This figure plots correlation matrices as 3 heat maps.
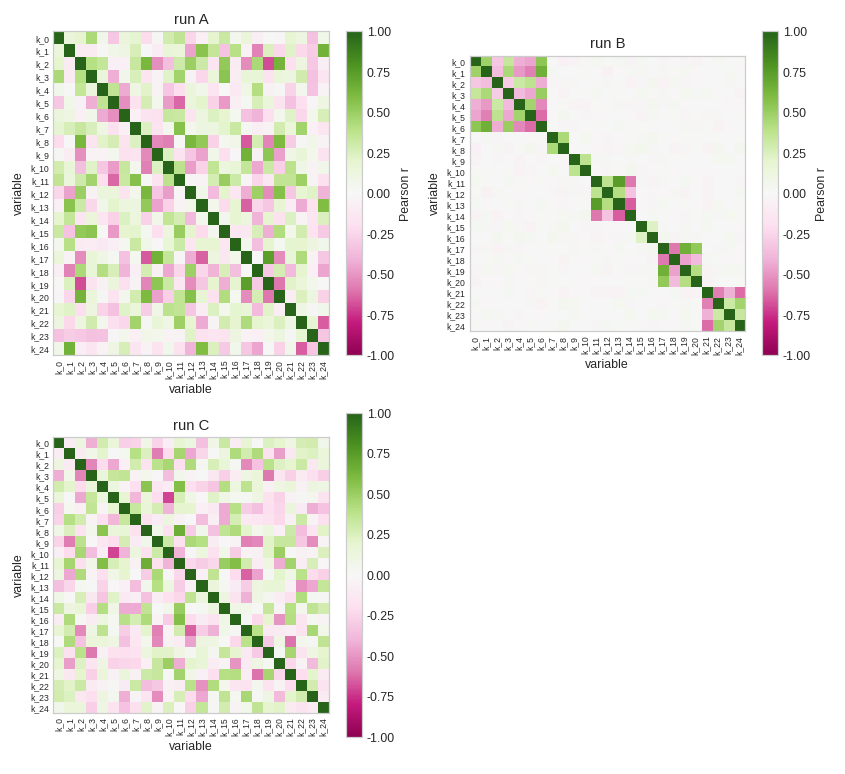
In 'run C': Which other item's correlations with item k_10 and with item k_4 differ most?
k_11
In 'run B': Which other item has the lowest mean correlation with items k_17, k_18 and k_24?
k_21
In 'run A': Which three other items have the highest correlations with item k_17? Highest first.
k_19, k_9, k_22
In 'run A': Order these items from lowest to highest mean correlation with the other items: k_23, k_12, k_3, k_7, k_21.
k_23, k_12, k_21, k_3, k_7
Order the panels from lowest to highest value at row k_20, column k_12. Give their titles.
run B, run C, run A
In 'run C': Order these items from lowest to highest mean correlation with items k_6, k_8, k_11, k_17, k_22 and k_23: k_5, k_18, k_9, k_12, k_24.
k_9, k_12, k_24, k_18, k_5
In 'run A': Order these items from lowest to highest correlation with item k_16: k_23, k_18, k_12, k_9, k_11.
k_18, k_12, k_9, k_23, k_11
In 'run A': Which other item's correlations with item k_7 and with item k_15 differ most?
k_1
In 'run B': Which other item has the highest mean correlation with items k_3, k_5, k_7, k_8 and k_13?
k_11
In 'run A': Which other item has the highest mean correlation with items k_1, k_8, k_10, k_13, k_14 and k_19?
k_24
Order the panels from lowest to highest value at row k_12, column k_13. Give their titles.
run C, run A, run B
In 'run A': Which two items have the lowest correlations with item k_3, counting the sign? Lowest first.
k_5, k_23
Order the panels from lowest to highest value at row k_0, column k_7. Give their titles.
run C, run B, run A
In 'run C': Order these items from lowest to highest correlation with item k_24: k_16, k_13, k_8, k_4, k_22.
k_22, k_16, k_4, k_8, k_13
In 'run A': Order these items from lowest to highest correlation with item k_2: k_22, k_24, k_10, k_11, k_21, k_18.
k_10, k_21, k_24, k_22, k_11, k_18
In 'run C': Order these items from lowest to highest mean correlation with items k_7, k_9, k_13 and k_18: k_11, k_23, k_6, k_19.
k_23, k_11, k_19, k_6
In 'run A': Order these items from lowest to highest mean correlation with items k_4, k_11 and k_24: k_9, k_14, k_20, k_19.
k_9, k_19, k_20, k_14
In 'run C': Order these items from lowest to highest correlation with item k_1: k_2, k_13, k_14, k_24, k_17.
k_13, k_2, k_14, k_24, k_17
